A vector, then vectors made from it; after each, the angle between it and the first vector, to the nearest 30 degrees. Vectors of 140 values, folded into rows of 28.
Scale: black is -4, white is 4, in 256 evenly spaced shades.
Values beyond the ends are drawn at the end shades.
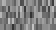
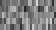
60 degrees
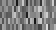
90 degrees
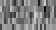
60 degrees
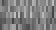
120 degrees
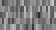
150 degrees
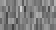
30 degrees
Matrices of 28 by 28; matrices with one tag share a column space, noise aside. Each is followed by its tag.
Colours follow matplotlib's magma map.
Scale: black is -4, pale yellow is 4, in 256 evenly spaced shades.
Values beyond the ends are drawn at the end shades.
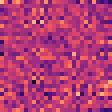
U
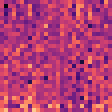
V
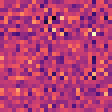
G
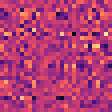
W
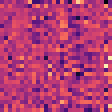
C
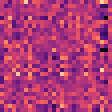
C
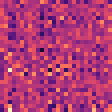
C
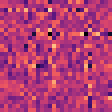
W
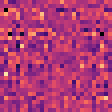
W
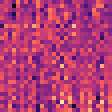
V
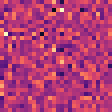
W
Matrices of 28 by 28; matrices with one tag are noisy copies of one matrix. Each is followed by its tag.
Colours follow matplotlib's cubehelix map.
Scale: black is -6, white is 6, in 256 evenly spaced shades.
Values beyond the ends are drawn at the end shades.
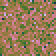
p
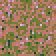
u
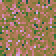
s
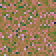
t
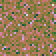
t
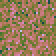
s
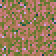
t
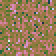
s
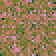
p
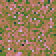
s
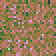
s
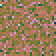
t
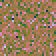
t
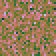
p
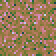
p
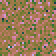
p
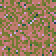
t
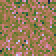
s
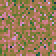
p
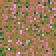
s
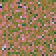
t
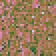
u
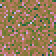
t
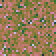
t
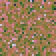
p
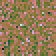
u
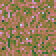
u
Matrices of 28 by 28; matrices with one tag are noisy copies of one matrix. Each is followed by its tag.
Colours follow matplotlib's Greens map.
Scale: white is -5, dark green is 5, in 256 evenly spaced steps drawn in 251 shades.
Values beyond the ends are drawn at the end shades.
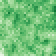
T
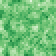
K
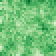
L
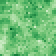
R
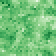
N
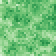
T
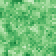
K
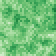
T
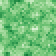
K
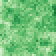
T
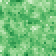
K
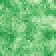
N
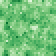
K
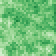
T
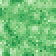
K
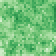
T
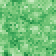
K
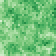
T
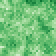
L
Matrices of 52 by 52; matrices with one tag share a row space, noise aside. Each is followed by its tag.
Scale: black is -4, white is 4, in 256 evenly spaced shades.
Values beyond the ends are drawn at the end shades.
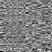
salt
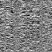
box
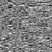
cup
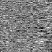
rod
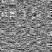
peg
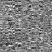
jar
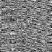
peg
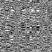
box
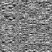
cup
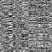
cup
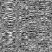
cup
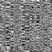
box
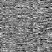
rod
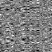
box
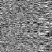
rod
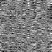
peg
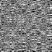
peg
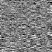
peg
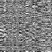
salt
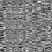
salt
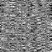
peg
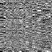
salt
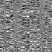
box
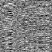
cup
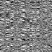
box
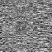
rod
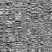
jar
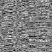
cup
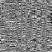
peg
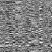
jar
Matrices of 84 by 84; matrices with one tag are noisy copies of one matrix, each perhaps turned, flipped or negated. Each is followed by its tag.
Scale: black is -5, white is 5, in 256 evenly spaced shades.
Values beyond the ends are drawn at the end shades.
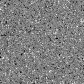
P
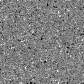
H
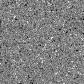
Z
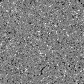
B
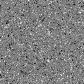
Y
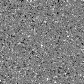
H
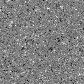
Y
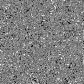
Z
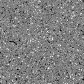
B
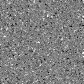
H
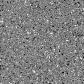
P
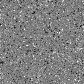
P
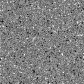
P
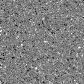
H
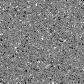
H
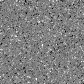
H
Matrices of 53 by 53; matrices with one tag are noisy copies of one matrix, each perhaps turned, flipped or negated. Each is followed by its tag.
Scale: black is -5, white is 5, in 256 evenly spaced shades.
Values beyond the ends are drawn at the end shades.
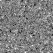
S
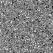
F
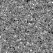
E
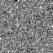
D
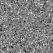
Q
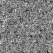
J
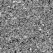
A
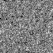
J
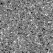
A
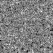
Q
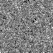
S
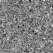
S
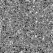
J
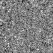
Q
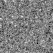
J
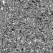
A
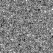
D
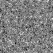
J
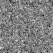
J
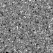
F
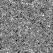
J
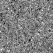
A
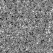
J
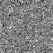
J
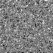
F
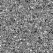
E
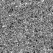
J
